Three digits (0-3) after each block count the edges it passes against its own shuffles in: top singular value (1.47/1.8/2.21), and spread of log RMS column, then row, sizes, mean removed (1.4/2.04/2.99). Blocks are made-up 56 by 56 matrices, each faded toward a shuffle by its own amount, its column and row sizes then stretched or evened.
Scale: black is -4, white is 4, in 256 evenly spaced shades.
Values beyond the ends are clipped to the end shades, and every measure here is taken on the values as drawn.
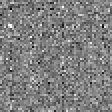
1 1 1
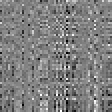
3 3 1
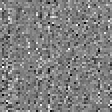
2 2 0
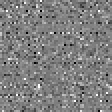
0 1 2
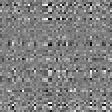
3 2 3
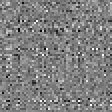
2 1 2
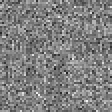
1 0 0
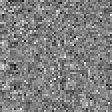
1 0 0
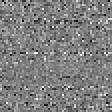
0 0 2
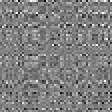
3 1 3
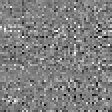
2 1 2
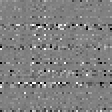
2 1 3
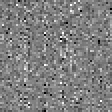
1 2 0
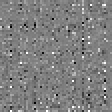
0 2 1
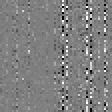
3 3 0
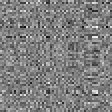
3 1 2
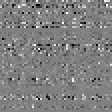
1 1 3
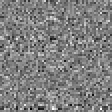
2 0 2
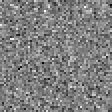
0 0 0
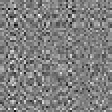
3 2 1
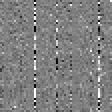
3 2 0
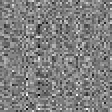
3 2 1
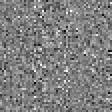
1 1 0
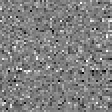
1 0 1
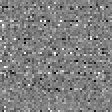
0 1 2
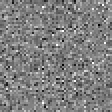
2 1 0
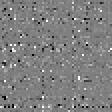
1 1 2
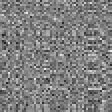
3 1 1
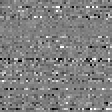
1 0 3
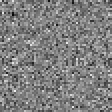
1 1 0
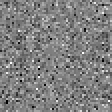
2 1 0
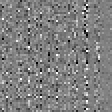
2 3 0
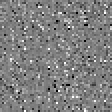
0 2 1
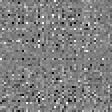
2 1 2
